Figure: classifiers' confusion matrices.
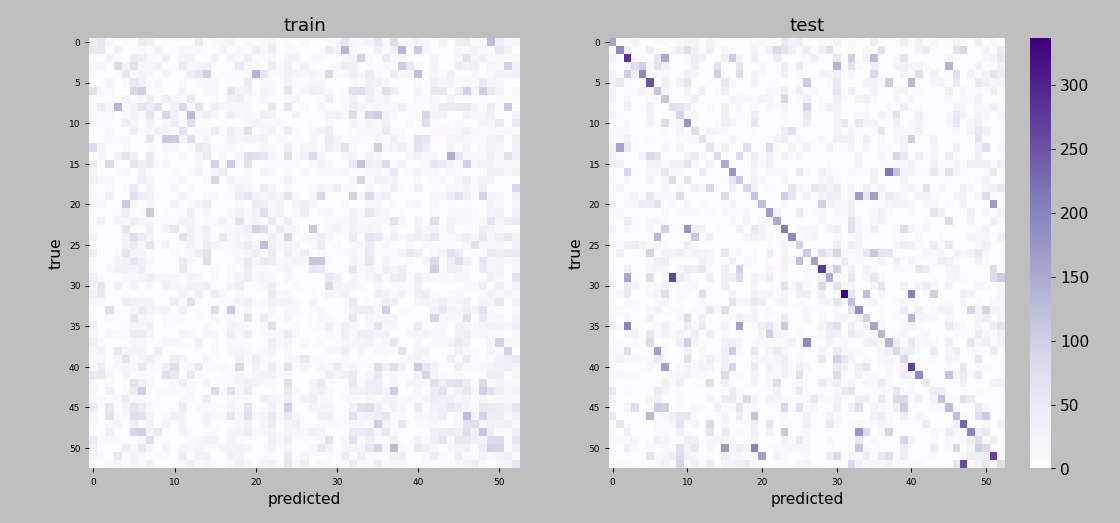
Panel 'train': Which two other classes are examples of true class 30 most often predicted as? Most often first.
29, 1
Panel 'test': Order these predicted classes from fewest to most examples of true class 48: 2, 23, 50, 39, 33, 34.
39, 2, 50, 34, 23, 33
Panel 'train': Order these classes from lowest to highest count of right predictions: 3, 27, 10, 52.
10, 52, 3, 27
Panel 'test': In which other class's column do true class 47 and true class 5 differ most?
40
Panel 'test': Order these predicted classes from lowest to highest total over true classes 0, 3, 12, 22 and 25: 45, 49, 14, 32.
14, 49, 32, 45
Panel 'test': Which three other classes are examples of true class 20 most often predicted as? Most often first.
51, 28, 6
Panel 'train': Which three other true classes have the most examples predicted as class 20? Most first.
4, 23, 14
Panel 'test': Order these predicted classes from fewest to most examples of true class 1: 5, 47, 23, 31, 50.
31, 50, 5, 23, 47
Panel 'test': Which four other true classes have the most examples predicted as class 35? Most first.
19, 2, 26, 4
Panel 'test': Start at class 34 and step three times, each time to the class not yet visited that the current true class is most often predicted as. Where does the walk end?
23
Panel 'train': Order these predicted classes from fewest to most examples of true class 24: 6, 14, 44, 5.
44, 14, 6, 5
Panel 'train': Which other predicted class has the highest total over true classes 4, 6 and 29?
40
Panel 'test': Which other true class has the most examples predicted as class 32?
2
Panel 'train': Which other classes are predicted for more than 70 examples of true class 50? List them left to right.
35, 37, 49
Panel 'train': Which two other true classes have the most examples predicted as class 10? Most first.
12, 40
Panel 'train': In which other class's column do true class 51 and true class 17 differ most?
15
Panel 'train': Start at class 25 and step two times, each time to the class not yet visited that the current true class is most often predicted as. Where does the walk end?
7
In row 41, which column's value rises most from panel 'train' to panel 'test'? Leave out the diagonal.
45
